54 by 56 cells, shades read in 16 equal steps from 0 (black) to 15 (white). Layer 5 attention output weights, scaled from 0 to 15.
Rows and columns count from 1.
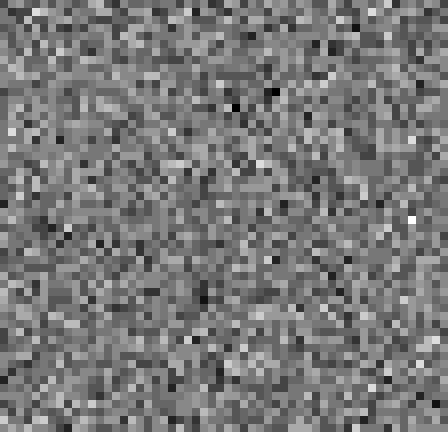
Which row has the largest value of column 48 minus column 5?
18
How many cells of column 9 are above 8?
11
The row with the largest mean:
17
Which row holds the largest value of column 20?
10
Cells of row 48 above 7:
23
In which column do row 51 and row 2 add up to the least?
55
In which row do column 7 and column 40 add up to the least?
29
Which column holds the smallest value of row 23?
40
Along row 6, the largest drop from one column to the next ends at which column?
42
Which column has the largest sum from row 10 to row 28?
3
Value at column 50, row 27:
7
